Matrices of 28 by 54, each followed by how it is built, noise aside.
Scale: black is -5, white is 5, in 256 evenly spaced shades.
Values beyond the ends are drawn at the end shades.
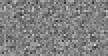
repeating columns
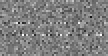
uneven rows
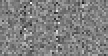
uneven columns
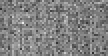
blocks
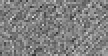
Hankel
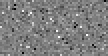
sparse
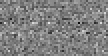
uneven rows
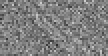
Toeplitz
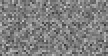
repeating columns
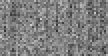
blocks
